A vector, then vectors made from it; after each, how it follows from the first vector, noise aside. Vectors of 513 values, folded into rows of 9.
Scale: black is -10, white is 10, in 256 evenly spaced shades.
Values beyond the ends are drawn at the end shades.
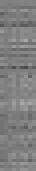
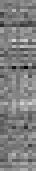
scaled up.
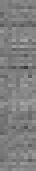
copied.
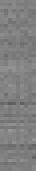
reversed, shrunk.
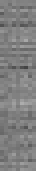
copied.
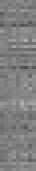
copied.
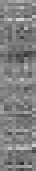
wrapped around, negated, scaled up.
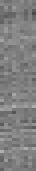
wrapped around, negated.
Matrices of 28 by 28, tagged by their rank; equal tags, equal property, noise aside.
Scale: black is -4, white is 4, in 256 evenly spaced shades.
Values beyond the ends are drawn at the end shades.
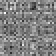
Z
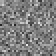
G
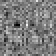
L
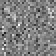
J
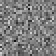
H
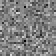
H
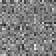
L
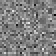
H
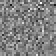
G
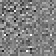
L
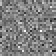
G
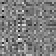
Z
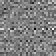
Z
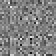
Z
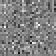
J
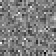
G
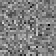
J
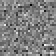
H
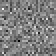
G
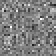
L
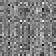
Z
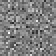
J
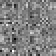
J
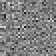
J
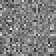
H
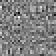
J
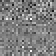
Z
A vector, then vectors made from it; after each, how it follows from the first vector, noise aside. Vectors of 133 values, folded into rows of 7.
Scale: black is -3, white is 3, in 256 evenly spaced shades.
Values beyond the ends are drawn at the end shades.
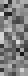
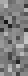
reversed, partly zeroed.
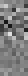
reversed, partly zeroed.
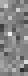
reversed, partly zeroed.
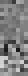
wrapped around, negated, partly zeroed.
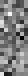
wrapped around.
